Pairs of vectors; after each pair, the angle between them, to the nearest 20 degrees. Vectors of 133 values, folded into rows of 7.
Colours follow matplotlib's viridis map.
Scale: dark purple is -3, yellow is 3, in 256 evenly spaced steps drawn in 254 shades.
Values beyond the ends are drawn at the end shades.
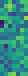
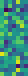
100 degrees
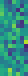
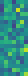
140 degrees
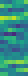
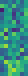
80 degrees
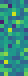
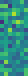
20 degrees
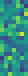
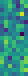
140 degrees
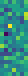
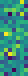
120 degrees
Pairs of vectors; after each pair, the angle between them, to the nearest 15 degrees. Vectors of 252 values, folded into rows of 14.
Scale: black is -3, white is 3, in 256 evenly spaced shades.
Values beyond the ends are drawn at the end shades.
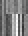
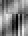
135 degrees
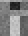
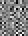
90 degrees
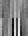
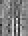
150 degrees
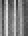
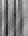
165 degrees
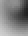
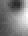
135 degrees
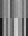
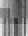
150 degrees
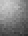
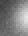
120 degrees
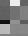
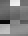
15 degrees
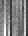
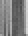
120 degrees
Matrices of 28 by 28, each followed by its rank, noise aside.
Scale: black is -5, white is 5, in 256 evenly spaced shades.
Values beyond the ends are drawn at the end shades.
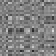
two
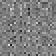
three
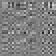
two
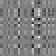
one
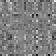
three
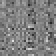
four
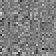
six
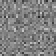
six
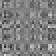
two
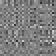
three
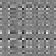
one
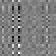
one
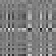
one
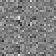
four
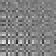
one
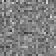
six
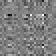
three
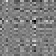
two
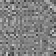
six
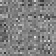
four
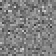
six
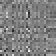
three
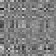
two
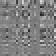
two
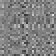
three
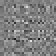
three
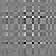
one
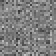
six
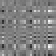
one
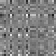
two
